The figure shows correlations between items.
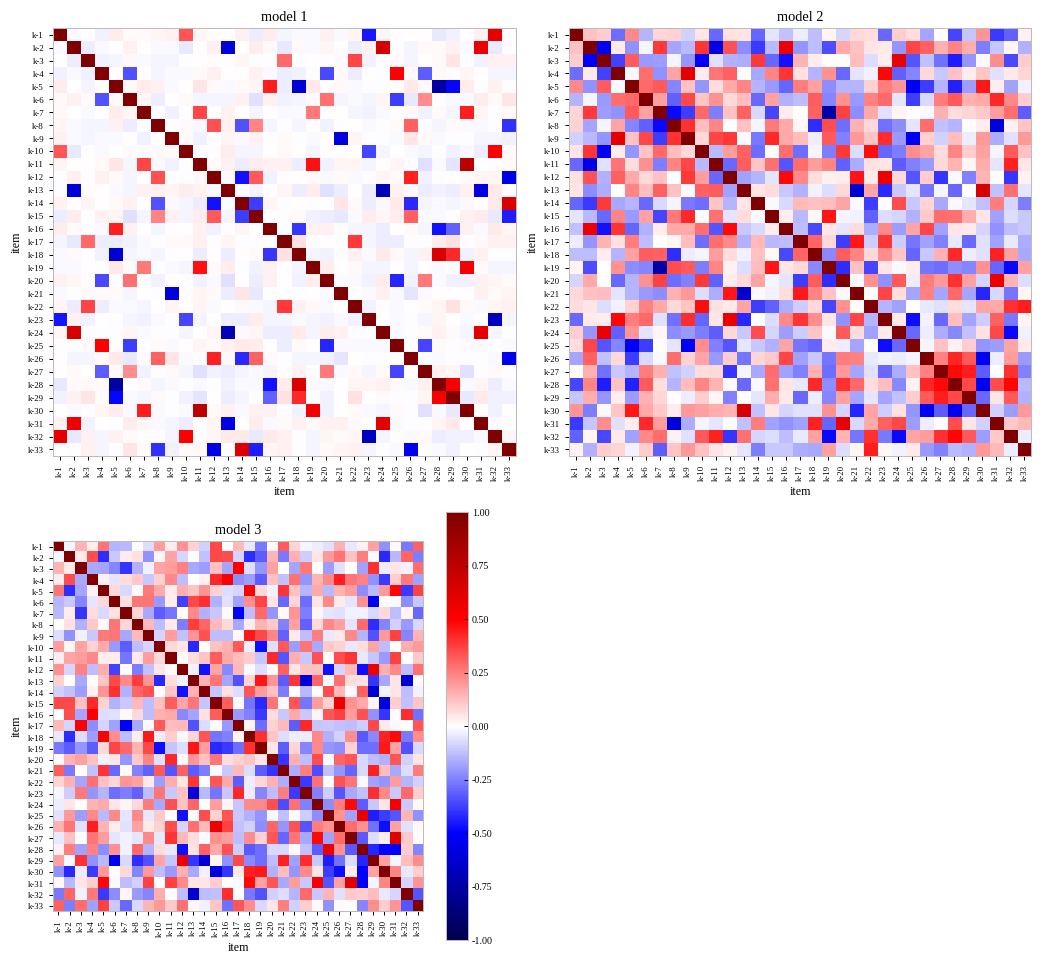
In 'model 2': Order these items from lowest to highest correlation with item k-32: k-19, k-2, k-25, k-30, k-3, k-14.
k-19, k-3, k-30, k-14, k-2, k-25
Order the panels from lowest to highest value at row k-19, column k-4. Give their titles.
model 3, model 1, model 2
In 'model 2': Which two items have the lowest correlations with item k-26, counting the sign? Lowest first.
k-30, k-5
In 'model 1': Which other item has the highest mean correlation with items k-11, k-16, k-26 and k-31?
k-30
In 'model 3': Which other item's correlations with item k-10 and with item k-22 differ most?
k-13
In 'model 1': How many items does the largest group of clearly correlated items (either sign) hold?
6
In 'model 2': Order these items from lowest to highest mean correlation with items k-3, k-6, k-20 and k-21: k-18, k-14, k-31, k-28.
k-14, k-28, k-18, k-31
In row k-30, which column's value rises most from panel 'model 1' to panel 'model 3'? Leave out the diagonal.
k-18
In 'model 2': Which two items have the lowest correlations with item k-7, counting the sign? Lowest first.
k-19, k-8
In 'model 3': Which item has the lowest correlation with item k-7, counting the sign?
k-17
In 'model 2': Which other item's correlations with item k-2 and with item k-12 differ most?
k-25
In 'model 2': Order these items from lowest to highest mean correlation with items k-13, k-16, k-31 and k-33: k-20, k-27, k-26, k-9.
k-27, k-26, k-9, k-20
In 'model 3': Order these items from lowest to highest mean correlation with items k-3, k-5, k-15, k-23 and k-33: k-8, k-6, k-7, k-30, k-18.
k-7, k-6, k-8, k-30, k-18
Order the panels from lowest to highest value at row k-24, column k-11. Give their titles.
model 2, model 1, model 3
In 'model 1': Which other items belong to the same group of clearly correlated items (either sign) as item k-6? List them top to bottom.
k-4, k-20, k-25, k-27
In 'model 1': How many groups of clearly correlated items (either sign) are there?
8
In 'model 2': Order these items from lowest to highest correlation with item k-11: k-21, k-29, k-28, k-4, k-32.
k-21, k-29, k-28, k-4, k-32
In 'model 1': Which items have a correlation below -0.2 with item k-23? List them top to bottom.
k-1, k-10, k-32
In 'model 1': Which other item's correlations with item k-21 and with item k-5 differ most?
k-28
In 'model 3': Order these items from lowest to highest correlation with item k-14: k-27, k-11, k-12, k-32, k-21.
k-12, k-21, k-32, k-27, k-11
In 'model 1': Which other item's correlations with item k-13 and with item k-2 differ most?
k-24
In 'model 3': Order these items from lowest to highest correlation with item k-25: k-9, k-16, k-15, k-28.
k-9, k-15, k-16, k-28
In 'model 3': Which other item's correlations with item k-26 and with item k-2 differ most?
k-5
